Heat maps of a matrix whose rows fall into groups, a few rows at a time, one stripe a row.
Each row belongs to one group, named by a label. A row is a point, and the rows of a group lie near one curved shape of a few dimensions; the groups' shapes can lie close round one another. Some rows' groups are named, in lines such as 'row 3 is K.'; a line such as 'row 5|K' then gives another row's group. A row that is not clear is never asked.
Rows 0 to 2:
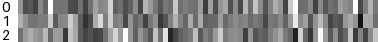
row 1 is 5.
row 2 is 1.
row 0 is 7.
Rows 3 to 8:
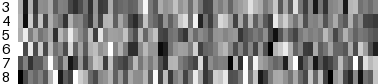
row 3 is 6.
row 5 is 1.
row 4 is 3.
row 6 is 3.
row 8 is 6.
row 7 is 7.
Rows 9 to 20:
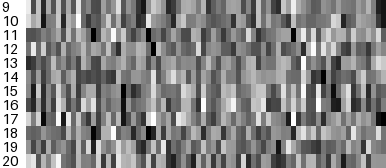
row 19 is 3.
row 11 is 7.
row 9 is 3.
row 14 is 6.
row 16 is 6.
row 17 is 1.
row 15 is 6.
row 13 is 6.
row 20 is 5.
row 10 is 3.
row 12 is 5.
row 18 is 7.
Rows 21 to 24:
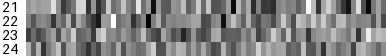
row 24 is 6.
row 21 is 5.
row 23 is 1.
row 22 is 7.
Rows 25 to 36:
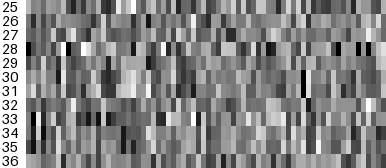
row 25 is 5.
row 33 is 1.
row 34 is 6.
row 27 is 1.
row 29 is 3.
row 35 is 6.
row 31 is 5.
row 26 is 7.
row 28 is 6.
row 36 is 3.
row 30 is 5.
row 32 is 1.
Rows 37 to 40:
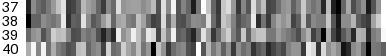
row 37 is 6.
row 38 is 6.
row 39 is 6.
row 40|5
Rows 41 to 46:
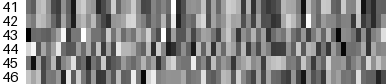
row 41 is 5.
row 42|5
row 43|6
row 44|5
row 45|1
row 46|1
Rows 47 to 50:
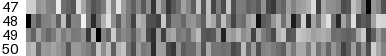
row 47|5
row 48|6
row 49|3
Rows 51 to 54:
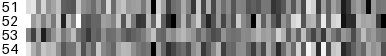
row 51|5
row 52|3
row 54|3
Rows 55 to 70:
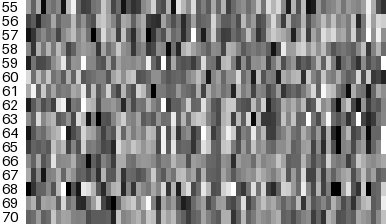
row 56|1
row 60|3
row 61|5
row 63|5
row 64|6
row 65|6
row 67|6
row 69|5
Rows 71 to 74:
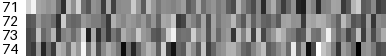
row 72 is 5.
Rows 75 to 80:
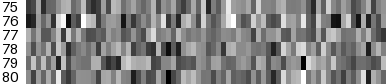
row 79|5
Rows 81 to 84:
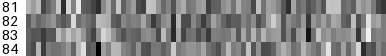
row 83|1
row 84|5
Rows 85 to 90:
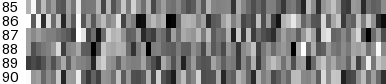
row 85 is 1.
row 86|3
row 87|5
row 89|1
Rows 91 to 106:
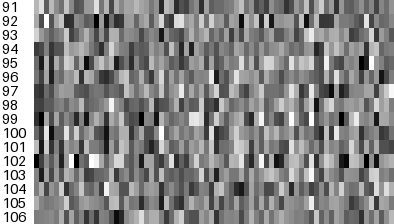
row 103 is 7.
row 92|1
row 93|3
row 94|1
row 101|3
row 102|6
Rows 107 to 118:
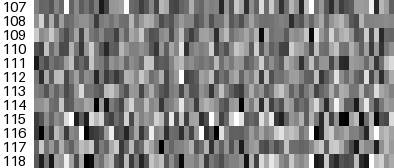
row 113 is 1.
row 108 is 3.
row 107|7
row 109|3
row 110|5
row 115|6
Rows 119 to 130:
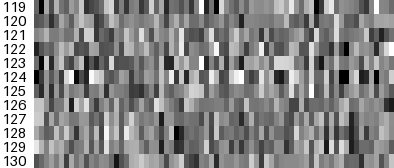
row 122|6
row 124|6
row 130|5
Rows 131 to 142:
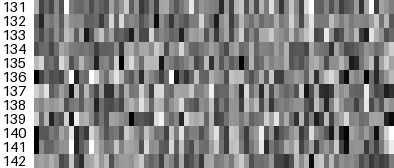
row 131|7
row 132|7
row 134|6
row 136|6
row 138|1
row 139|1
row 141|6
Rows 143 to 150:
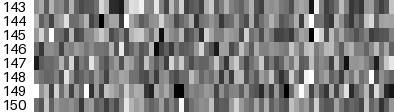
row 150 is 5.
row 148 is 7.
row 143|5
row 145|5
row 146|7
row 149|3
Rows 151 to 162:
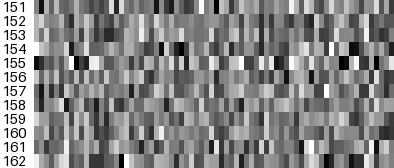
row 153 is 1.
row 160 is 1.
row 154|3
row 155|6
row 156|3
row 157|6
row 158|1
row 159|3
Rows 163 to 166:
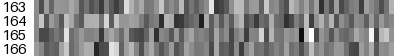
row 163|5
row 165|7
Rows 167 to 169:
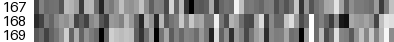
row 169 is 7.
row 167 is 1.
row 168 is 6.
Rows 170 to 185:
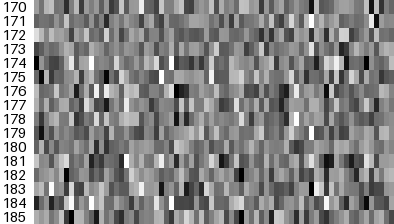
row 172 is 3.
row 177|5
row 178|3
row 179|6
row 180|3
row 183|5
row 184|6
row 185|1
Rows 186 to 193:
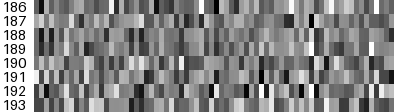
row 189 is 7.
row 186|7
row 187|5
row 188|6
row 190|1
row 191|3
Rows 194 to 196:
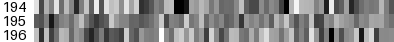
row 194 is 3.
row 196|6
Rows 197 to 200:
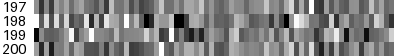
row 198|3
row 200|6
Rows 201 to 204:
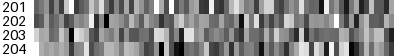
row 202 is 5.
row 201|6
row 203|1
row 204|3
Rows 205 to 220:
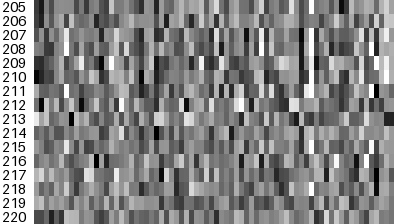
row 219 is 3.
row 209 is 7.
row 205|6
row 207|7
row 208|7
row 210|6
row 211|7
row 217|5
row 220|1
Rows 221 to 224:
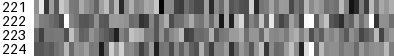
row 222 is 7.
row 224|7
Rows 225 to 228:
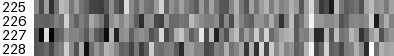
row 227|1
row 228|7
